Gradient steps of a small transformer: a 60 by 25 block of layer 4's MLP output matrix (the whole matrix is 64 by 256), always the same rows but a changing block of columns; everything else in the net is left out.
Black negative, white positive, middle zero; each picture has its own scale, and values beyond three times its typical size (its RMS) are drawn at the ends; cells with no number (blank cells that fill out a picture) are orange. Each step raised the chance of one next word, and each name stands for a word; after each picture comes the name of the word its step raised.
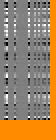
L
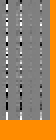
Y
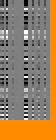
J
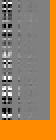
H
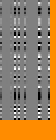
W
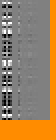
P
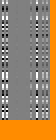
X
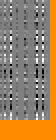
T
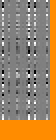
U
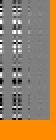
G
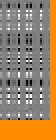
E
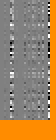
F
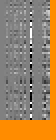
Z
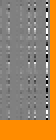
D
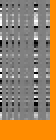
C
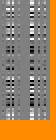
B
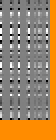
D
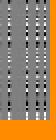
Y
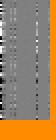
G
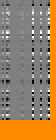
Z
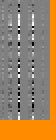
C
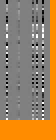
J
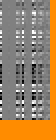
Z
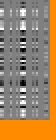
E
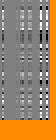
E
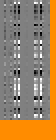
H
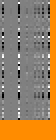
W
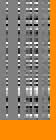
H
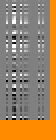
G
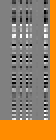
J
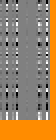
Y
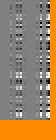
X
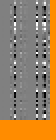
P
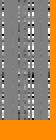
D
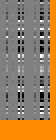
W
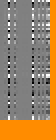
U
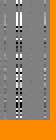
C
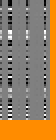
J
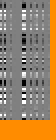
E
